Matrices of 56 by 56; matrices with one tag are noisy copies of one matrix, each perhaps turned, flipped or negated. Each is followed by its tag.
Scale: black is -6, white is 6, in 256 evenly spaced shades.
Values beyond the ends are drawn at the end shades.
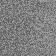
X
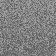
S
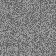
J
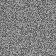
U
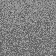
X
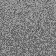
X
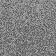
X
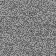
J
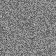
U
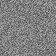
U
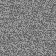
J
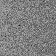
S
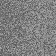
X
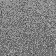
S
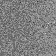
X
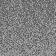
S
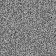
J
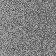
X
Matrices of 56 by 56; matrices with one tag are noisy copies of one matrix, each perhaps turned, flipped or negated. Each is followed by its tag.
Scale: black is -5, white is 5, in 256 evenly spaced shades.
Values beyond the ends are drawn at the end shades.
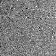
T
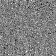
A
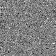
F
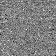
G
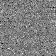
F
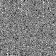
F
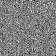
G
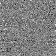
A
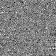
F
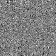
F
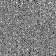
G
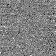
A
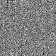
F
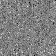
G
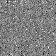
F
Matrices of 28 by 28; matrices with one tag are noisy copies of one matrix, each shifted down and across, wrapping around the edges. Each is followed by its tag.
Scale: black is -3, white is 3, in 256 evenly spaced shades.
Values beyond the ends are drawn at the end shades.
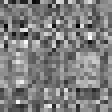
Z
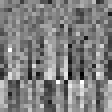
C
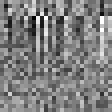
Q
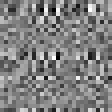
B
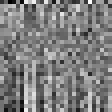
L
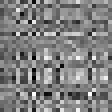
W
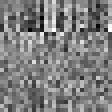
L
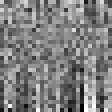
L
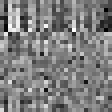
L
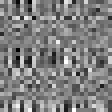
B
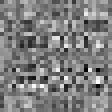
Z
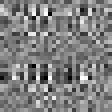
B
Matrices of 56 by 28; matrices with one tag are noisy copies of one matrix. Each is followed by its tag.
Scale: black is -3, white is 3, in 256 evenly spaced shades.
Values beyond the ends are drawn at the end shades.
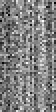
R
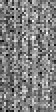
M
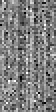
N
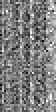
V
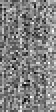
V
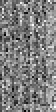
V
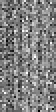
M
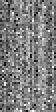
R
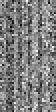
M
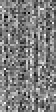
N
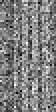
M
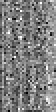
V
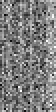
V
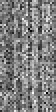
M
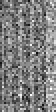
V
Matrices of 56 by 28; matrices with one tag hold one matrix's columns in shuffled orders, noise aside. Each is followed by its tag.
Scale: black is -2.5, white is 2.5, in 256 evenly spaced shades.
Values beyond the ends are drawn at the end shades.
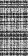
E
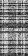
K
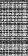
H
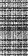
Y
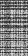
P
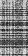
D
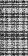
E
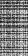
P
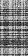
D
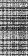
Y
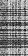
D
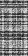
E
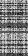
K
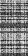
K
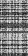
K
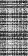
E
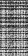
P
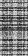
Y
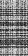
D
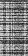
H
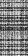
Y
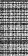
H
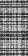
E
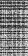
P
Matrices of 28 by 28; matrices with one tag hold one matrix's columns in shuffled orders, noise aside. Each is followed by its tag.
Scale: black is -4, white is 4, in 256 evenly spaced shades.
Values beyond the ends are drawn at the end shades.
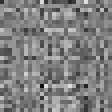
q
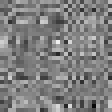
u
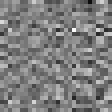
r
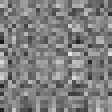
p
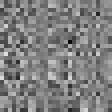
p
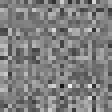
q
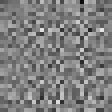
r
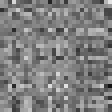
q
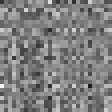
q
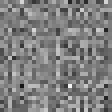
q
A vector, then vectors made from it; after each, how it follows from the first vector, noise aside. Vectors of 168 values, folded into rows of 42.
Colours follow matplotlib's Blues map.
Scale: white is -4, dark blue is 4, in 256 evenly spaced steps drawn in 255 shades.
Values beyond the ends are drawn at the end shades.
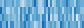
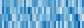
wrapped around, negated.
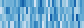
negated.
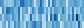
negated.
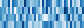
wrapped around, scaled up.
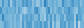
wrapped around, shrunk.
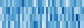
negated.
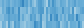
negated, shrunk.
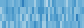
negated, shrunk.
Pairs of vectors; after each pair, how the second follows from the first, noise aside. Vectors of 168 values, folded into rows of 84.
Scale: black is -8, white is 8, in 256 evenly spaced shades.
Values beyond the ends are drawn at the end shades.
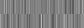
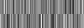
scaled up.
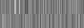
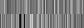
wrapped around, negated, scaled up.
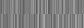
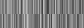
wrapped around, negated, scaled up.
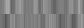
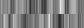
wrapped around, scaled up.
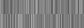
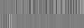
wrapped around, partly zeroed.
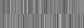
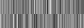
wrapped around, scaled up.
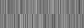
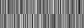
scaled up.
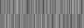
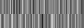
wrapped around, negated, scaled up.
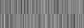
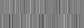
wrapped around, partly zeroed.
